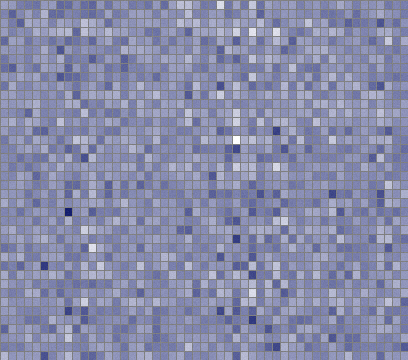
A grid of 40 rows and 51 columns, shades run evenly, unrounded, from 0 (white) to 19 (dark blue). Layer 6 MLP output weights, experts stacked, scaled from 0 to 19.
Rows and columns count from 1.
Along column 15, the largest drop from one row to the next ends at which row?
25
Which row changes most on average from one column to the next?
30
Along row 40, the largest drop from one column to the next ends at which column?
31
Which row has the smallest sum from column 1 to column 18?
4
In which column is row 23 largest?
48
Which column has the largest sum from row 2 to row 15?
10
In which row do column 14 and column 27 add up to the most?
22
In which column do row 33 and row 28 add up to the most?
18
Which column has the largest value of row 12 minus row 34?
11
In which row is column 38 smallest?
16
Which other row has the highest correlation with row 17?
34
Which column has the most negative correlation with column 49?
37
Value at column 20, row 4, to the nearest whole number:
12
